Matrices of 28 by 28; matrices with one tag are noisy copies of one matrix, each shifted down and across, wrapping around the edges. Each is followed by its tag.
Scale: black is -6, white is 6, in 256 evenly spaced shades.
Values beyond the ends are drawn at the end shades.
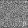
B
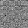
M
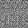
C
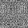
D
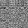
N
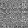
B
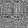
N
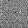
C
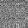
B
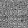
B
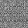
C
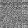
B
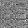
M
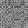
N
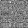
M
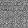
C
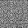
C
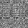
N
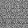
C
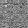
M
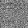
B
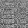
M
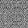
C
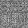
D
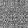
D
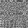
N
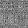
D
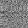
B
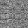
M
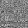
B
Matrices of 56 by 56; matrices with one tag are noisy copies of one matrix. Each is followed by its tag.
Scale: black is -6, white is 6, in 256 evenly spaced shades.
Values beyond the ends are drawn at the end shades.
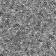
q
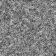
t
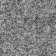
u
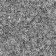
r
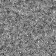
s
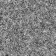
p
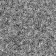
q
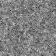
p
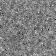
q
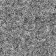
u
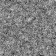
r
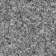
t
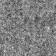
u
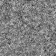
t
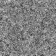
p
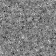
r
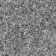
p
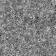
u
